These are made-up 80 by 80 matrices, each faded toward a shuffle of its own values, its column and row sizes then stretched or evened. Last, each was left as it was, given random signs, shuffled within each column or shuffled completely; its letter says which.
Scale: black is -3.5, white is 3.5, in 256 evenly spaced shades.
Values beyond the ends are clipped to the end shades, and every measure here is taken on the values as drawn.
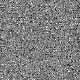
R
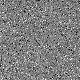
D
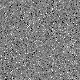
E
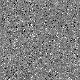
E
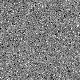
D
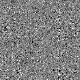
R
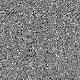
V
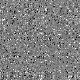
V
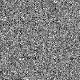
R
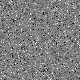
D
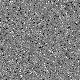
D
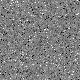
D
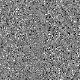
R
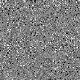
V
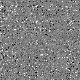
R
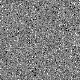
E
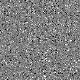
R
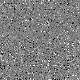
R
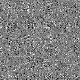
V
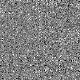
R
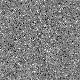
D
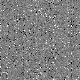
E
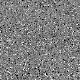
R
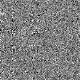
R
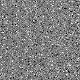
R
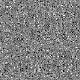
V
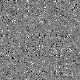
R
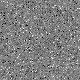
D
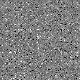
R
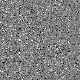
E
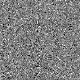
R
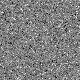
D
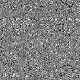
V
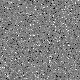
D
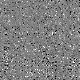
V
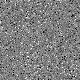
D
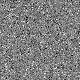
D
